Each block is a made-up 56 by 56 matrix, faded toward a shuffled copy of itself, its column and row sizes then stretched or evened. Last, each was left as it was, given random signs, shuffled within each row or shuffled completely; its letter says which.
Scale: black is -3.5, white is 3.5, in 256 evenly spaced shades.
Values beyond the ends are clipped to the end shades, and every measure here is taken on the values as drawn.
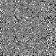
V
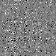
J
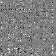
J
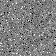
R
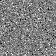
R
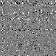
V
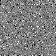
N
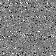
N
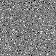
N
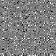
V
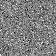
R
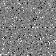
N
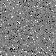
R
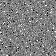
R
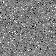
R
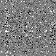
J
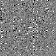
J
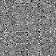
V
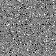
N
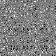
V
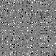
V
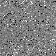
N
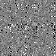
V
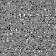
N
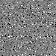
N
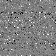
N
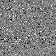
N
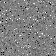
R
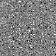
J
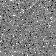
R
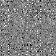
J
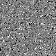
N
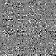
V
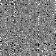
J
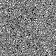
R
